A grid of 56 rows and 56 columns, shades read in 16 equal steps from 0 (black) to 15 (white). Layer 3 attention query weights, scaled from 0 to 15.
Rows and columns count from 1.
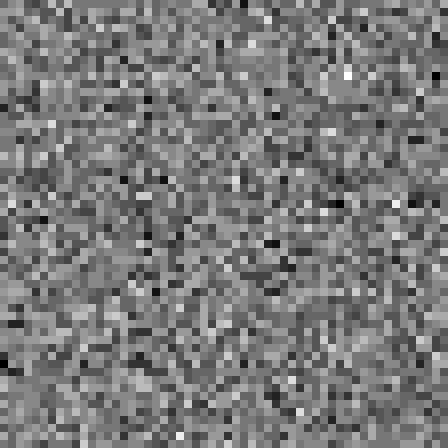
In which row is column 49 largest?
38
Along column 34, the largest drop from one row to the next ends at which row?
31
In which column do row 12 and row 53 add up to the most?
53
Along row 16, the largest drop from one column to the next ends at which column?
8
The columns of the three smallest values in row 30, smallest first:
19, 23, 1
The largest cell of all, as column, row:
44, 10
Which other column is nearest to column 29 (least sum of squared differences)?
26
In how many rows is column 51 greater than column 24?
23
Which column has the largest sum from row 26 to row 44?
41
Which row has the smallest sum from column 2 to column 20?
13
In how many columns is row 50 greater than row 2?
26
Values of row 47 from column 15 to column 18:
9 10 7 10
